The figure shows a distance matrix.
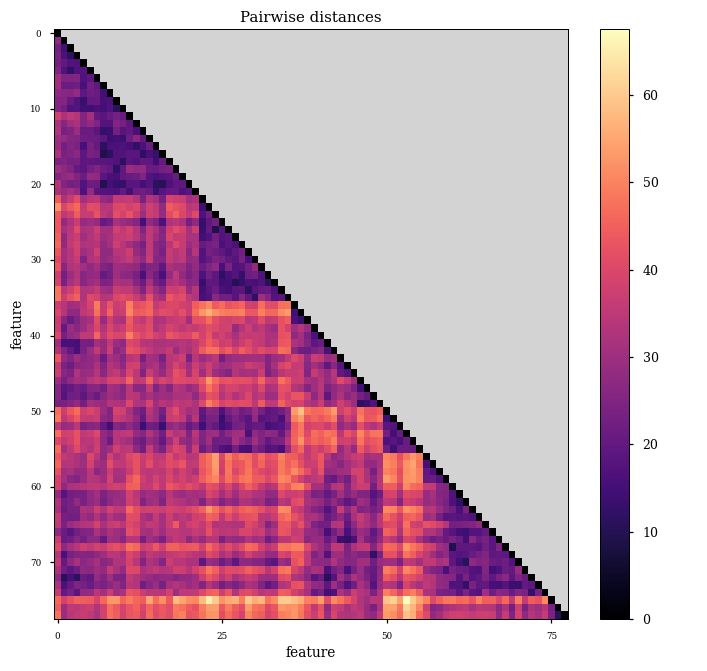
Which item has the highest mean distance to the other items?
75
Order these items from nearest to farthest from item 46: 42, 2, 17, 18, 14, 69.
69, 2, 42, 17, 18, 14
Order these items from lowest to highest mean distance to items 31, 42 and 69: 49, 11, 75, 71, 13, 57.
71, 13, 49, 57, 11, 75
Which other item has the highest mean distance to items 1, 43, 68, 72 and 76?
53
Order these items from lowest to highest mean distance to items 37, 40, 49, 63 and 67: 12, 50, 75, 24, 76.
76, 12, 24, 75, 50
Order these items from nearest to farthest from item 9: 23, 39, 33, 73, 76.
73, 33, 39, 23, 76
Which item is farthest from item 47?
23
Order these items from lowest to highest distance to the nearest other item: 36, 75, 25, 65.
25, 36, 65, 75
